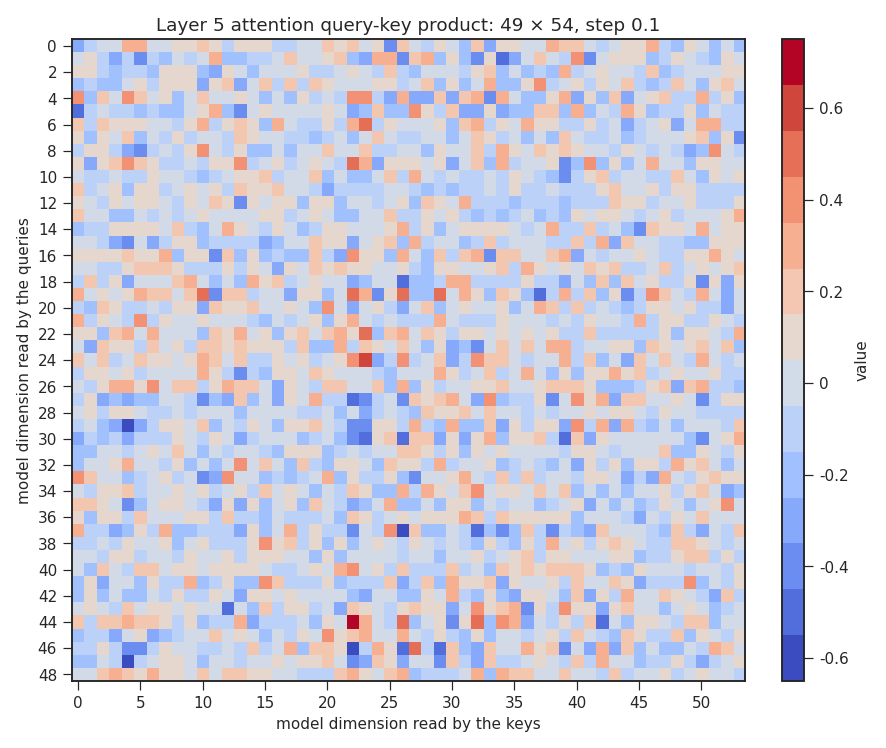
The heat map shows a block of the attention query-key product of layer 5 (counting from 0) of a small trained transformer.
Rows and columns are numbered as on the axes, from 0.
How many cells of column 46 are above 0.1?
6
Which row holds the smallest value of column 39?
30
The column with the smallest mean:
1
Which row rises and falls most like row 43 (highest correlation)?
44
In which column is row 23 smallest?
32
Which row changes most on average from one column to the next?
19
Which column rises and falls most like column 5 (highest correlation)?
22
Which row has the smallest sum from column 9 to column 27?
27
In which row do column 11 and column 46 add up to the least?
33
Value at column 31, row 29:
-0.2
